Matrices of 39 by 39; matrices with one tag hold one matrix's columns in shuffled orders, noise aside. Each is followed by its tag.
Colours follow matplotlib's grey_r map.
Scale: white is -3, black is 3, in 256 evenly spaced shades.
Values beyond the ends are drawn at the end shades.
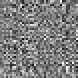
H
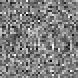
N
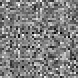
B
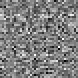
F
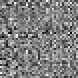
B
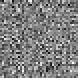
H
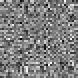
H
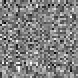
H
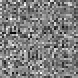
B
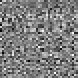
F
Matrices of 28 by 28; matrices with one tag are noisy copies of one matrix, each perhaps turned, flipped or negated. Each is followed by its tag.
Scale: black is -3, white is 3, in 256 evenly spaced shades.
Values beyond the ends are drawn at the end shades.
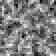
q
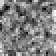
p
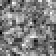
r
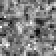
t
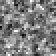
q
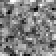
p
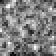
p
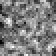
p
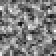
q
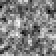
t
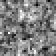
t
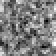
p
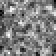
p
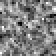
q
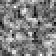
r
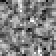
q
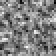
q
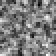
q
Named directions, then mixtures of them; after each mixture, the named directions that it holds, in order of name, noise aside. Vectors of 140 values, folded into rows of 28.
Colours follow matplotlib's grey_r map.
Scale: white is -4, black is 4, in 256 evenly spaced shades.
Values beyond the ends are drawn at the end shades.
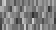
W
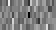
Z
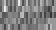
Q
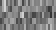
Q, W.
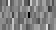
Z.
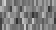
W.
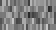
W, Z.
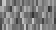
W.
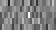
W, Z.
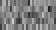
W, Z.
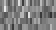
Q, Z.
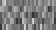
W.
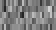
Q, W.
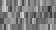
Q, W.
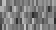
W.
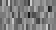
W, Z.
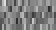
Q, W.
